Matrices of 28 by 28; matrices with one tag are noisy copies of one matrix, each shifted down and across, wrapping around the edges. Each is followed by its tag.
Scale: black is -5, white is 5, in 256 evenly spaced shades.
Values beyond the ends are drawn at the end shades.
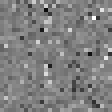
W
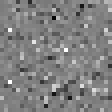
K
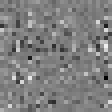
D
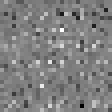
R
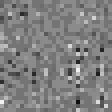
D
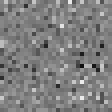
R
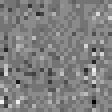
D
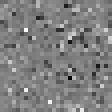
K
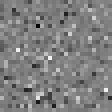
K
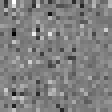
D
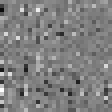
D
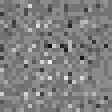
R
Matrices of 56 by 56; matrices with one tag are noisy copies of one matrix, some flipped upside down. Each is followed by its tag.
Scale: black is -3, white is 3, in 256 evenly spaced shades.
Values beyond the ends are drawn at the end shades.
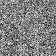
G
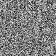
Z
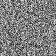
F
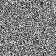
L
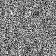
L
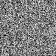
F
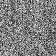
G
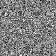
L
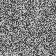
G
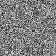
L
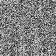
G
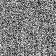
Z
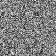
L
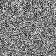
L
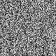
F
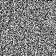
F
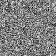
L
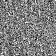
F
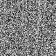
Z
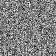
Z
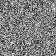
L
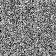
G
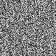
F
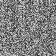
G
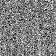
Z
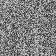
G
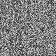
F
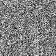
G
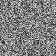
L
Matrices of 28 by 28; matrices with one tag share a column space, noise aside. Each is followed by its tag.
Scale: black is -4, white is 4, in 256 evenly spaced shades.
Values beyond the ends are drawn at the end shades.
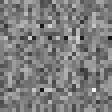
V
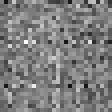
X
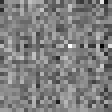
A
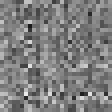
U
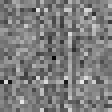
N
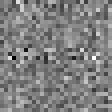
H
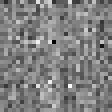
X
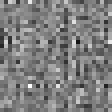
X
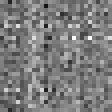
V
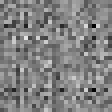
V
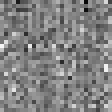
A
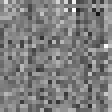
A
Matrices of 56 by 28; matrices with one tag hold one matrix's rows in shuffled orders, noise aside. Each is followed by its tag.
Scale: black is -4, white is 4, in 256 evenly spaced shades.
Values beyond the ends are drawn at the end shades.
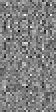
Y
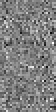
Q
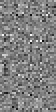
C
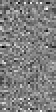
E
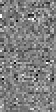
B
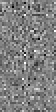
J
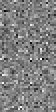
C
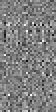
Y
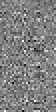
J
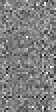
Q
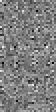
B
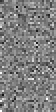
B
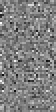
B
